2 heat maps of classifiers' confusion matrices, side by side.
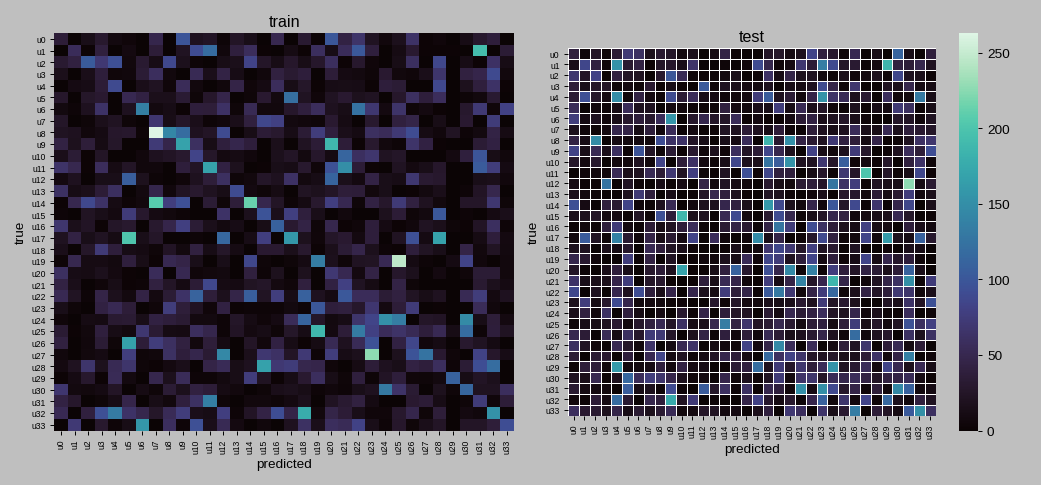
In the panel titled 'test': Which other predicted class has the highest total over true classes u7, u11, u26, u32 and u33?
u9
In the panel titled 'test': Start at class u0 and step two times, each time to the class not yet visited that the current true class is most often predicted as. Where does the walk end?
u5
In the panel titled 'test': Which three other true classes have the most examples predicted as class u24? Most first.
u21, u29, u12
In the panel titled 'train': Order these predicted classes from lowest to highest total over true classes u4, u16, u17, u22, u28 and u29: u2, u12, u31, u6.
u6, u2, u12, u31
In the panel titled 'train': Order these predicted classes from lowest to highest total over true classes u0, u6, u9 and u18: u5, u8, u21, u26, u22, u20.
u5, u8, u21, u26, u22, u20
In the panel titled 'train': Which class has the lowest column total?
u29
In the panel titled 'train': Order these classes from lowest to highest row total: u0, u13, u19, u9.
u13, u0, u19, u9
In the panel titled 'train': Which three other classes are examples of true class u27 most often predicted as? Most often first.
u23, u12, u26
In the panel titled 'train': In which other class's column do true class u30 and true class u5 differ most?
u24
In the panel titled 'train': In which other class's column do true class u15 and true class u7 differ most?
u28
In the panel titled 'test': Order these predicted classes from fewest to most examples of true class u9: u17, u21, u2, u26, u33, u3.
u21, u3, u17, u2, u26, u33
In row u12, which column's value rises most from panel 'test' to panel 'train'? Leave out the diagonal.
u20
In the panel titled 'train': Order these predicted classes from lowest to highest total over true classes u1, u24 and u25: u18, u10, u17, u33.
u33, u17, u18, u10
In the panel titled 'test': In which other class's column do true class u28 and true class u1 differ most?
u29
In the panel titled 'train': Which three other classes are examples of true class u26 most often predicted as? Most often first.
u5, u23, u7
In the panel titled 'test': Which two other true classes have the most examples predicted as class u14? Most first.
u25, u22
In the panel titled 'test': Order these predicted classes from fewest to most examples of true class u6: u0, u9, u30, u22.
u30, u22, u0, u9
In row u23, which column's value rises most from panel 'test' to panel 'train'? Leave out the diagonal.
u19
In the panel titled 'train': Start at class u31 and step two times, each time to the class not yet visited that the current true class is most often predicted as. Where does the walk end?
u21
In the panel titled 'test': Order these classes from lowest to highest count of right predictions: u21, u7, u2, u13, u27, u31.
u7, u13, u27, u2, u31, u21
